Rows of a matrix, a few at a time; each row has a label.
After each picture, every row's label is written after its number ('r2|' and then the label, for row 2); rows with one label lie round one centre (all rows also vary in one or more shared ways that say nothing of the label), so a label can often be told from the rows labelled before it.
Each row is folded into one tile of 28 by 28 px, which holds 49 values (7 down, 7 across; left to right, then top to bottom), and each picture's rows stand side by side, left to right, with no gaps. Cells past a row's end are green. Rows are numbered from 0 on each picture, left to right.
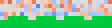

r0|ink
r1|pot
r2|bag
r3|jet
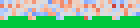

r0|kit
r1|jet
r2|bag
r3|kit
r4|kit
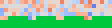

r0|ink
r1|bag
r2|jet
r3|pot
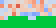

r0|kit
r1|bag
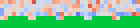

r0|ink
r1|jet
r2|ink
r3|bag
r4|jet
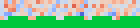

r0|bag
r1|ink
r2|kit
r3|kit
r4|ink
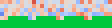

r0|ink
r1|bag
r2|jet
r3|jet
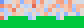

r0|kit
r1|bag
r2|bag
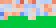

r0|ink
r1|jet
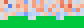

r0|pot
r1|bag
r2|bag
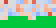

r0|jet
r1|jet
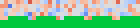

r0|pot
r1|ink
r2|kit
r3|ink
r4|jet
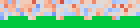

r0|bag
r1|pot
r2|jet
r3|ink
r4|kit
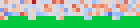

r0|jet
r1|jet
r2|jet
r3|kit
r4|bag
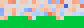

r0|ink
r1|jet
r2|pot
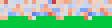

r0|jet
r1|jet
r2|ink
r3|jet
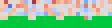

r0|pot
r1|jet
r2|ink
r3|kit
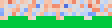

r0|ink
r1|pot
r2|pot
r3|bag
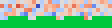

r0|kit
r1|pot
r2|kit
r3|pot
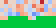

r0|jet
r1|bag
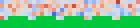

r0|kit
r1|kit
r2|kit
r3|kit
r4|jet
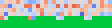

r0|pot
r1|kit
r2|kit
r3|pot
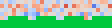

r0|kit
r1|bag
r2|kit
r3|pot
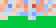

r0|pot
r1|bag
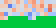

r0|pot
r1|bag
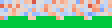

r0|kit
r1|jet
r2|jet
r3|bag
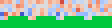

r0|ink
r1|ink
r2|bag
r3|bag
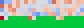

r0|kit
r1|jet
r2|ink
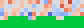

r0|ink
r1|ink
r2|bag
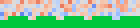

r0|ink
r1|ink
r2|bag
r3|pot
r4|bag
